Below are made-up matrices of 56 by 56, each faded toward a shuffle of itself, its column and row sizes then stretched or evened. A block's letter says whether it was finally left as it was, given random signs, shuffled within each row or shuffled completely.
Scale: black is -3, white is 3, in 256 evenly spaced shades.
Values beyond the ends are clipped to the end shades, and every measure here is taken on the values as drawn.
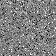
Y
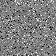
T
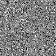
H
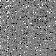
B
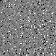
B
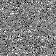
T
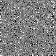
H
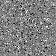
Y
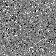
Y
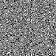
B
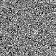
B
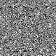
T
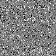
H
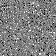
Y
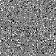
B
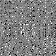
B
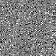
B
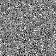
H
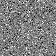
Y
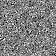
Y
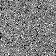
Y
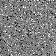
Y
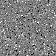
Y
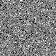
Y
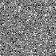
B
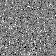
T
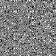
B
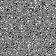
T
